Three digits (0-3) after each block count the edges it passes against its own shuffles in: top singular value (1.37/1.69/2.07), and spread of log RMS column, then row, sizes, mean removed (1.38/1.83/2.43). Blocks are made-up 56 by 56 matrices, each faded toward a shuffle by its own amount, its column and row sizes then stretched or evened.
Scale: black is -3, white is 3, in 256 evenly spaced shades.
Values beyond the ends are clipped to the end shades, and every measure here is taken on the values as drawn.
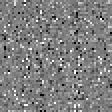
0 1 1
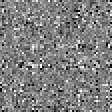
1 2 2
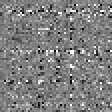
2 2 3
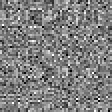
3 1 1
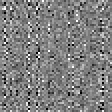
3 3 0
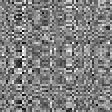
3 3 1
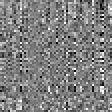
3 3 1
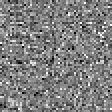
2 0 1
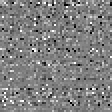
1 1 3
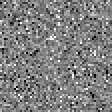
0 1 0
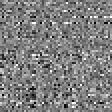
2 0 3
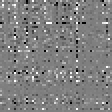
1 3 3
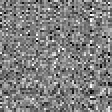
2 2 0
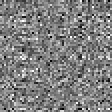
3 2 2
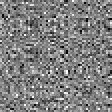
3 1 0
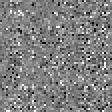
2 2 1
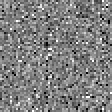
2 1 0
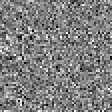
2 0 1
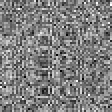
3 0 0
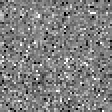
0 0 1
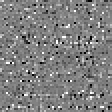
0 0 3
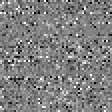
1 0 3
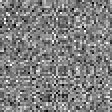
3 0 0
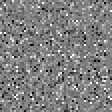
0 1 1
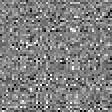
3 0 3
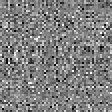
3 1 1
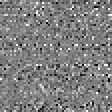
0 1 3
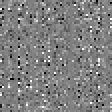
0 3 1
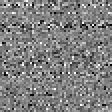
1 0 3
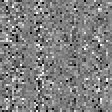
0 3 1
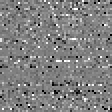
1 0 3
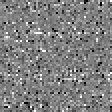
0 1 2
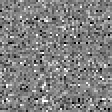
0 1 2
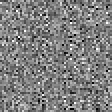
2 2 1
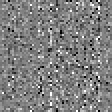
0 3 0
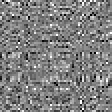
3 2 2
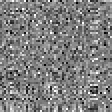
3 1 2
